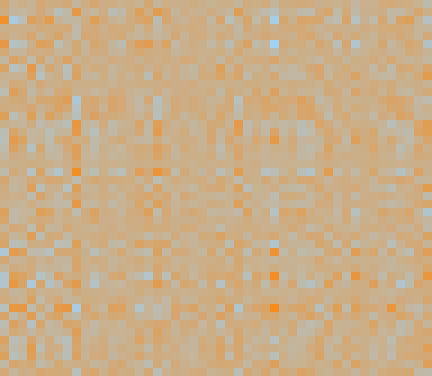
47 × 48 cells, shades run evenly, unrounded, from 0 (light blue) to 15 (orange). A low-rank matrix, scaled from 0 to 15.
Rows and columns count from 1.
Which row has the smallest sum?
22
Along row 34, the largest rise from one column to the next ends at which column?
9
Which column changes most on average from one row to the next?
31
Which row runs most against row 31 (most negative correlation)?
39
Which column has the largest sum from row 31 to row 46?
48
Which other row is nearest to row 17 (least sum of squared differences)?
42
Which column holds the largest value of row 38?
4
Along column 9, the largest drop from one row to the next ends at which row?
23
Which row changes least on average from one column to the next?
21
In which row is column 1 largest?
3
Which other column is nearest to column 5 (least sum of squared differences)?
17
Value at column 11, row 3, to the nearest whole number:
11
